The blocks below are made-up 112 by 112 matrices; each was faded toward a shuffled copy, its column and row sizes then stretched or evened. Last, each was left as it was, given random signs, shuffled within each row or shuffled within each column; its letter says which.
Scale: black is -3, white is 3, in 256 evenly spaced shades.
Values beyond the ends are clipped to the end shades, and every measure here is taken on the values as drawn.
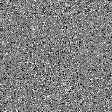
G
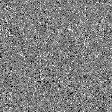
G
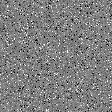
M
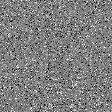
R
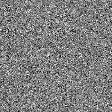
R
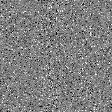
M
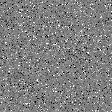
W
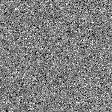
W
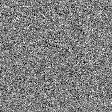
W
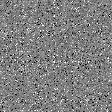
R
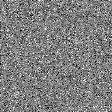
R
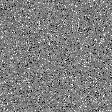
M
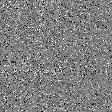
R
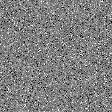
M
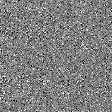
G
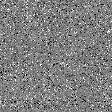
R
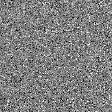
R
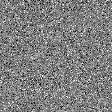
R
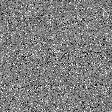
W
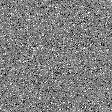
W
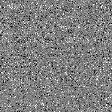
G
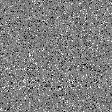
R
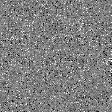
G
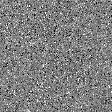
M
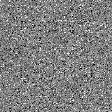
G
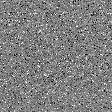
W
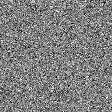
W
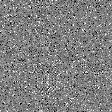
G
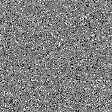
W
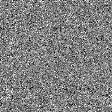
R
